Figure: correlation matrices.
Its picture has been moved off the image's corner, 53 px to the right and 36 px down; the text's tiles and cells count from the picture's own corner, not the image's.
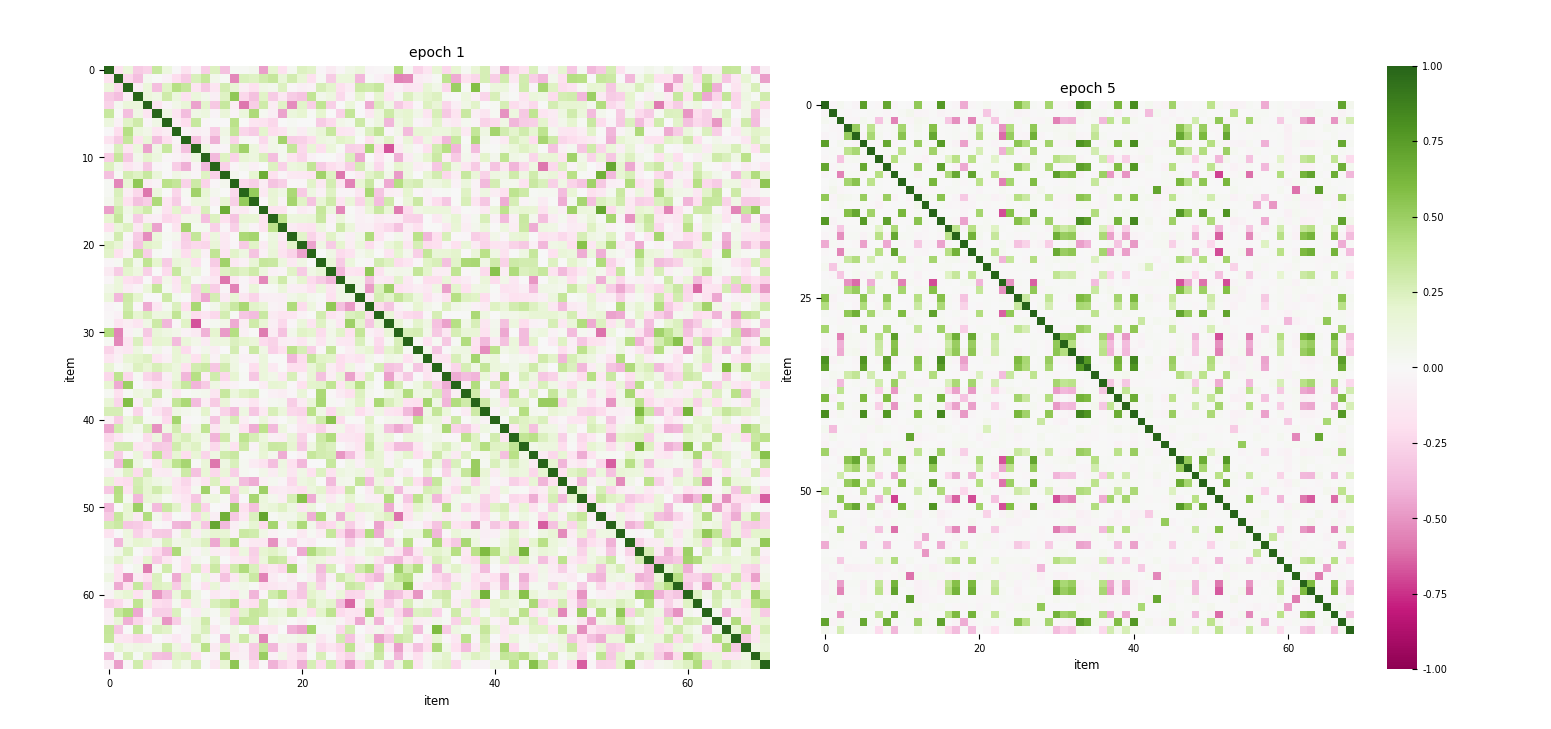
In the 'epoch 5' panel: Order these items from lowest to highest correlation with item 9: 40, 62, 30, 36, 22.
40, 22, 36, 62, 30
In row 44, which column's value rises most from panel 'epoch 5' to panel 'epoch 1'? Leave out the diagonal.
68
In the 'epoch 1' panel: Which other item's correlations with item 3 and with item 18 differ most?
13
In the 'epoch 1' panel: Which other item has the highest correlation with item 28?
38
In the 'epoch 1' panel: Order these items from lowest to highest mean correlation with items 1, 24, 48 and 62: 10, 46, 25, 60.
60, 25, 46, 10
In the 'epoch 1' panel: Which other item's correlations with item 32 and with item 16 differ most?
30
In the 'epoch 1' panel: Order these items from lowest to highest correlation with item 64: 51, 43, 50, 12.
51, 50, 43, 12
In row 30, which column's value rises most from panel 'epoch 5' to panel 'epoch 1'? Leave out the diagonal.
37
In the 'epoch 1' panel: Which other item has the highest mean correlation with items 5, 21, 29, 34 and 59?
64
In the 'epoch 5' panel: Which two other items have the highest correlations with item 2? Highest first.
51, 55
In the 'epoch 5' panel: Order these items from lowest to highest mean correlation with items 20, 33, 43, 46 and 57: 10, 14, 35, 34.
34, 35, 10, 14
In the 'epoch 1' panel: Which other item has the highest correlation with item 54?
68
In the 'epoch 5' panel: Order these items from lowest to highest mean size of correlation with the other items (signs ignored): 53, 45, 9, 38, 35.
53, 35, 45, 38, 9
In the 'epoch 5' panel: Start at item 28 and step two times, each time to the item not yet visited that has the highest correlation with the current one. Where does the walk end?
41
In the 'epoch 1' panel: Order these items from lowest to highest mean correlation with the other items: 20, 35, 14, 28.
20, 35, 28, 14
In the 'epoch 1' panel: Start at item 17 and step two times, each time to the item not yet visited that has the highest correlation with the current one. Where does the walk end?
11
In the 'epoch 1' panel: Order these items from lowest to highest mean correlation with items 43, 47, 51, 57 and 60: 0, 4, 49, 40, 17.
49, 0, 4, 40, 17
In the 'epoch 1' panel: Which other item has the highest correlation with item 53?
62
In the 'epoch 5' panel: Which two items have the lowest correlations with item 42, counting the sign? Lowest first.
1, 53
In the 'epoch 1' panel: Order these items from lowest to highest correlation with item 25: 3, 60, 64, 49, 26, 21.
60, 21, 3, 26, 49, 64
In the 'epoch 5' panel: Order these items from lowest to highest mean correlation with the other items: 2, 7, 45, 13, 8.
2, 13, 7, 45, 8
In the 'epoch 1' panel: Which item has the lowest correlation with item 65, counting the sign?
16
